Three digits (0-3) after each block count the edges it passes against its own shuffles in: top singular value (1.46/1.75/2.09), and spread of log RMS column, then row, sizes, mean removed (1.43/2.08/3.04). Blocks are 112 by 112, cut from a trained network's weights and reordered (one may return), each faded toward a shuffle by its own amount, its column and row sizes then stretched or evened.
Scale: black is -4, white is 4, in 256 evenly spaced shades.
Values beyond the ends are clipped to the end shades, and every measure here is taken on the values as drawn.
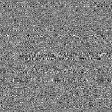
3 0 3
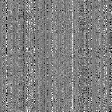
3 3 1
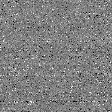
0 1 1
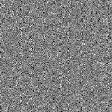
2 2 0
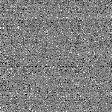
1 1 0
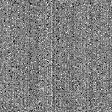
2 1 0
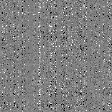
0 3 1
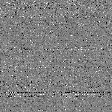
1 0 2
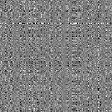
3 3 2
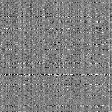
3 0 3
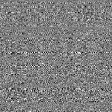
3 0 3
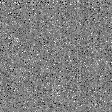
0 0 1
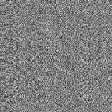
3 1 1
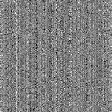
3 2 0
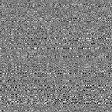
3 0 3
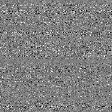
0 0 3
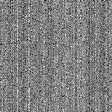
3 1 0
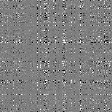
2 3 3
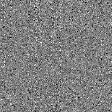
0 2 1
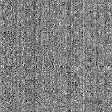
2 1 1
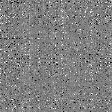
1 2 2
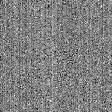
2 0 0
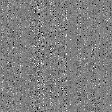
0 3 0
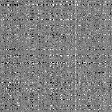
2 2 3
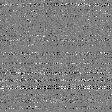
3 0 3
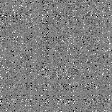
0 2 2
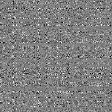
2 2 3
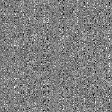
2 3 0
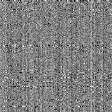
2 0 2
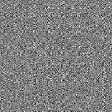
3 2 2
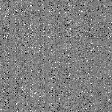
0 2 1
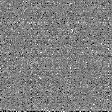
2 1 1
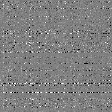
2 1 3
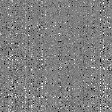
1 3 2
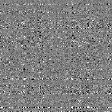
2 2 3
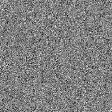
1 1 1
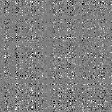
0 3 3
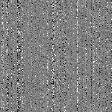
1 3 0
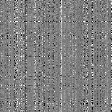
3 3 2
